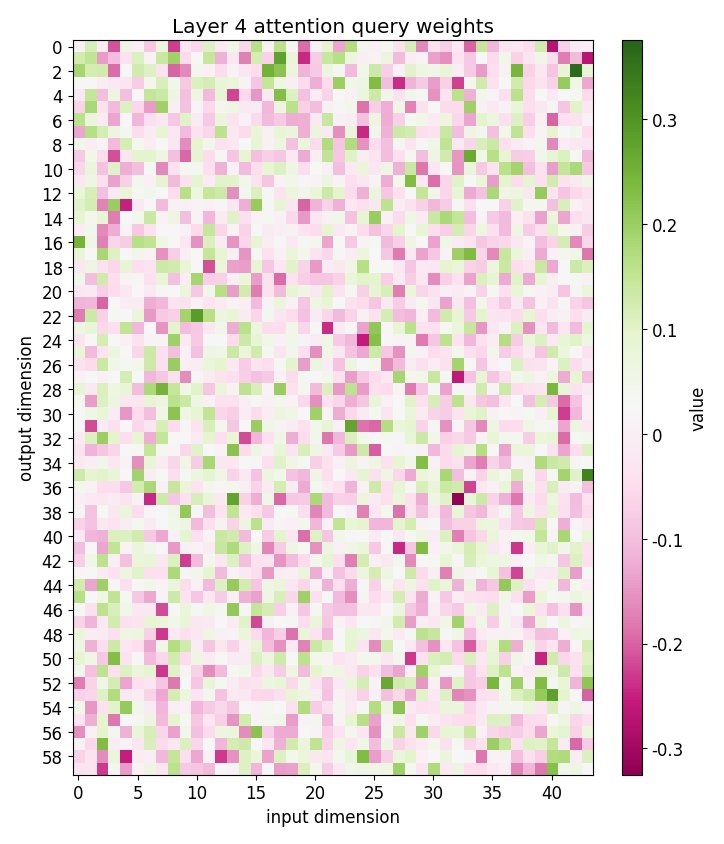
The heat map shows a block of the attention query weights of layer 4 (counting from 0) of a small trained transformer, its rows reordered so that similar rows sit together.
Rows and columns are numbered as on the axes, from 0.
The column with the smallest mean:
19
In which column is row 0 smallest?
40
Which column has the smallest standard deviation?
38
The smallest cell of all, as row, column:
37, 32
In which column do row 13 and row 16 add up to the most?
0
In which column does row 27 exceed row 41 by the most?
27
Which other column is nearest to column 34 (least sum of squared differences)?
10
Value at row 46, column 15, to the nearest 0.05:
0.15
